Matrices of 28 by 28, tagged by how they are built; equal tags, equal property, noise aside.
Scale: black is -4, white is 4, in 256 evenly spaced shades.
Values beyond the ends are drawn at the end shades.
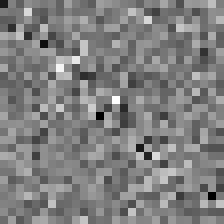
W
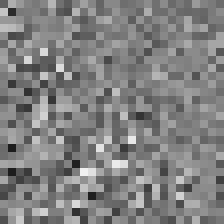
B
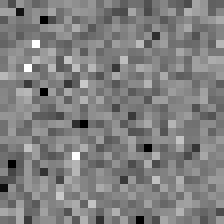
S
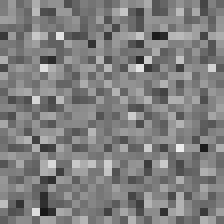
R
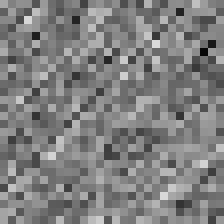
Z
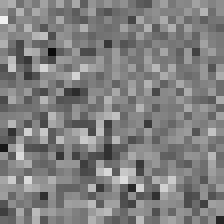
B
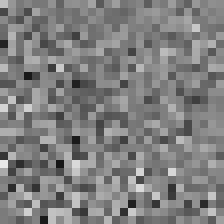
B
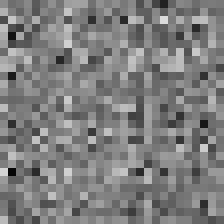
R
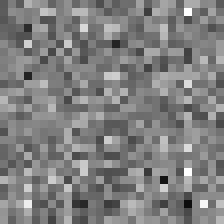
R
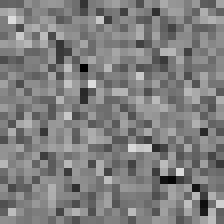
W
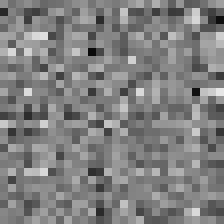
R
